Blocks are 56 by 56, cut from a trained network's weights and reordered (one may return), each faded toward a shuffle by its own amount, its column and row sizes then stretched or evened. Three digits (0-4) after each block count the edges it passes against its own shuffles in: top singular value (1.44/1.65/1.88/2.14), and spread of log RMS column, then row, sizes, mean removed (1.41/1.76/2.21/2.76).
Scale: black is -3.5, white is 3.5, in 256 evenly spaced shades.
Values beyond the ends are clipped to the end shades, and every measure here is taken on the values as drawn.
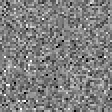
2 0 0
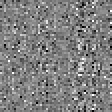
2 3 0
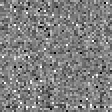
1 0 0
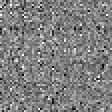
1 3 0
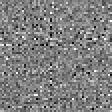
1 1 3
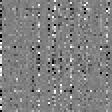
3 4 1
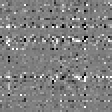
3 2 4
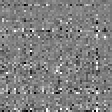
0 3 4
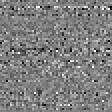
0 0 4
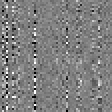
4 4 1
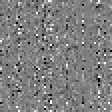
0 4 0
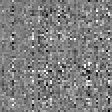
1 4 2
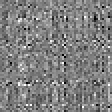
3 3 3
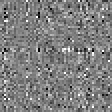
3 3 2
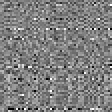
4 1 3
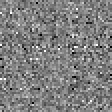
0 1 2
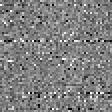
2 0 3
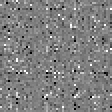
1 3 2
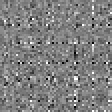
2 3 3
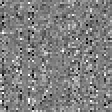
0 4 0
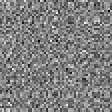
4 1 0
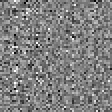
2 2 0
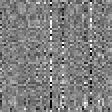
4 3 0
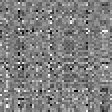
3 3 3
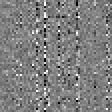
3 4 0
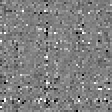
0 2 2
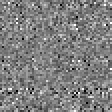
0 1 3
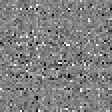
0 1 3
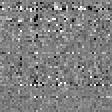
0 2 4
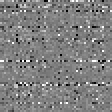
3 1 4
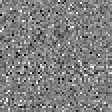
1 0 1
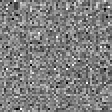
3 2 0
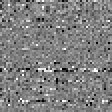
3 0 3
